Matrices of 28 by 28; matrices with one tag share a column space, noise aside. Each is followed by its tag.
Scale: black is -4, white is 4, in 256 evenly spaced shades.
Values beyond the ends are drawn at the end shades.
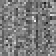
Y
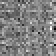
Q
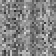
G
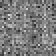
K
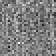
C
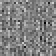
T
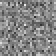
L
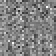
Y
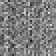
Y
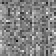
T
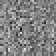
Q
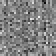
T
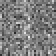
G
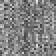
K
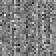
K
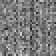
T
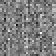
C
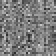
K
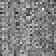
Y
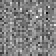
T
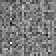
Q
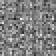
G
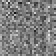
Y
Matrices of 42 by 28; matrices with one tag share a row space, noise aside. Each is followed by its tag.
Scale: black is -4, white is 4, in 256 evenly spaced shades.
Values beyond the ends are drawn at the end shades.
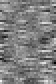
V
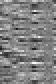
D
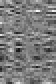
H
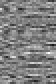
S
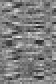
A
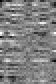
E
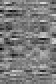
E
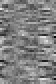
V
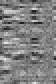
D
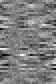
V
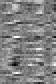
A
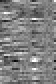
D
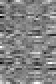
H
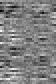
E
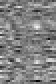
H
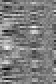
D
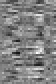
A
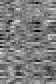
H
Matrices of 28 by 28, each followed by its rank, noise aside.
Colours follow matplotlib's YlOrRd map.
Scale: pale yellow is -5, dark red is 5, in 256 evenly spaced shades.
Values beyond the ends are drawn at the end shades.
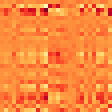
two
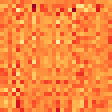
three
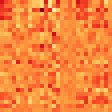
three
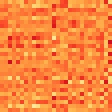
four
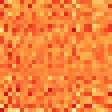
four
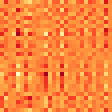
two
